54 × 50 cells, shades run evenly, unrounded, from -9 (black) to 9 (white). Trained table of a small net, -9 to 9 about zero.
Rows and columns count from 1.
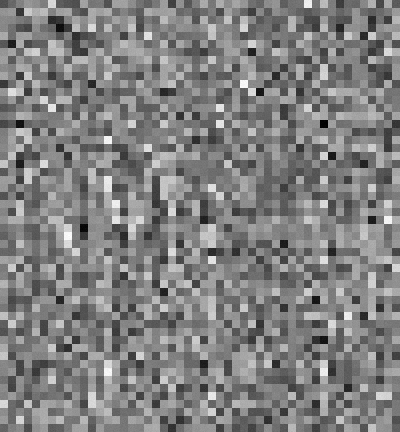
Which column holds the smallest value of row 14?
36
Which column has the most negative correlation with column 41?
42
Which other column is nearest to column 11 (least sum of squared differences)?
20
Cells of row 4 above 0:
26
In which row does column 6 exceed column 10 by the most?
13
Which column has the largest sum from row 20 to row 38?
22
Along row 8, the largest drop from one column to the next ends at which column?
15
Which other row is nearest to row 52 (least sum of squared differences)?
39
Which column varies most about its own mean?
41
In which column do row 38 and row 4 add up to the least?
8
